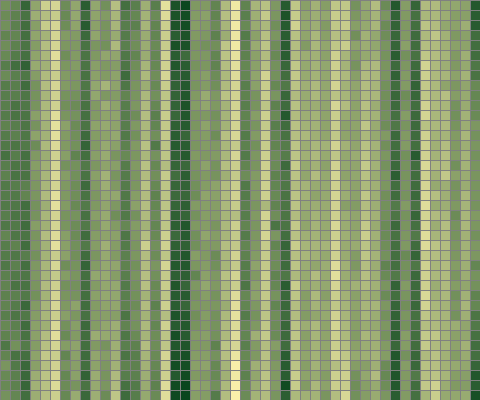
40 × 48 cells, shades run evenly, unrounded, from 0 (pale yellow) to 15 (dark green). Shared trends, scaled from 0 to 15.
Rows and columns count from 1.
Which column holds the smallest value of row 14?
6
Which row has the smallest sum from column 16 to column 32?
8
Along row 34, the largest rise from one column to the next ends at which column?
18
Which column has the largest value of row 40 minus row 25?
48
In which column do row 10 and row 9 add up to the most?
19
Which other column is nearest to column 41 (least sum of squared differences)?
20
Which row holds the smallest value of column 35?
40
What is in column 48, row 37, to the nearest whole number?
12
